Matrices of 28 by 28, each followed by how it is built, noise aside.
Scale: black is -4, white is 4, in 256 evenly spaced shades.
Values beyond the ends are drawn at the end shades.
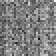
blocks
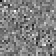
banded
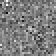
banded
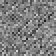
Hankel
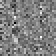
uneven columns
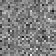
low rank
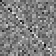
diagonal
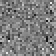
uneven columns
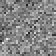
Hankel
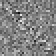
banded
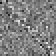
banded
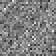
Hankel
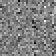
uneven columns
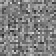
blocks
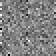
uneven columns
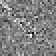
banded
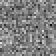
blocks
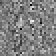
uneven columns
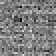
blocks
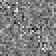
banded
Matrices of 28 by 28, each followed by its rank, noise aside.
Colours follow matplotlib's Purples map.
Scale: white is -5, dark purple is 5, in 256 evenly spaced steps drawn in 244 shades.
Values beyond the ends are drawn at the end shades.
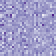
six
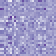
three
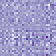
four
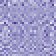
three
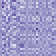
three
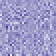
six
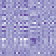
three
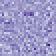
six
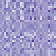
four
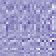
three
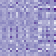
two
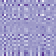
two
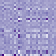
two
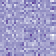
four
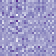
four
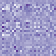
four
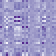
two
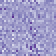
six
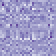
four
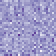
four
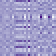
two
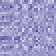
four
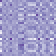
two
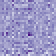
four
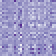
three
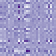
two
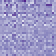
six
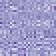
four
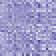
four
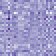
four
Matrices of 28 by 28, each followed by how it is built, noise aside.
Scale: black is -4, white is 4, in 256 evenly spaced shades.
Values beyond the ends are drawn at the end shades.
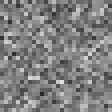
noise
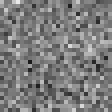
noise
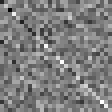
diagonal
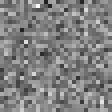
noise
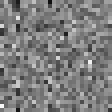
uneven columns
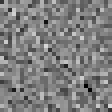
diagonal
